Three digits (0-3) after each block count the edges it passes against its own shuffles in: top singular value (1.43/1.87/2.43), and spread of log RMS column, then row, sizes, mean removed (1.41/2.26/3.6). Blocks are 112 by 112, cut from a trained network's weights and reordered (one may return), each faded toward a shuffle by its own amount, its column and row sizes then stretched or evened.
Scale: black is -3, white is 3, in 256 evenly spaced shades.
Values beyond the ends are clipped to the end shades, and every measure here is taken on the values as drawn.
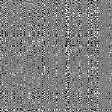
3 3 2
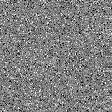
1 0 0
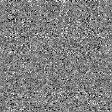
0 1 2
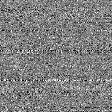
2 0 2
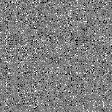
1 2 1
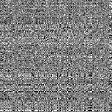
3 2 2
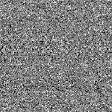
1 1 1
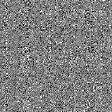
0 2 2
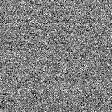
1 0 0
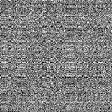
3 0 2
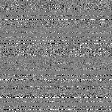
1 1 3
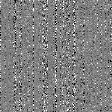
1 3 0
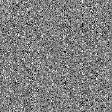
0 2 0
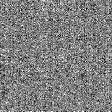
1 0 1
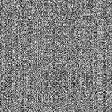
2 0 1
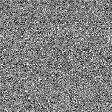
1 0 1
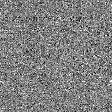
0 0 1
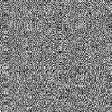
3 2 0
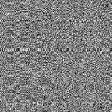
3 1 1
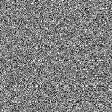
2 0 1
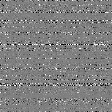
2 1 3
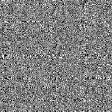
2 1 2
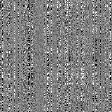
2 3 1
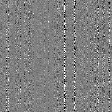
2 3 0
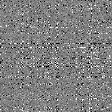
2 2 2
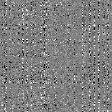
0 3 2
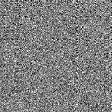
2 1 1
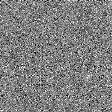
0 0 2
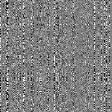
3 3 1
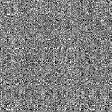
2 1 2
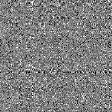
2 2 1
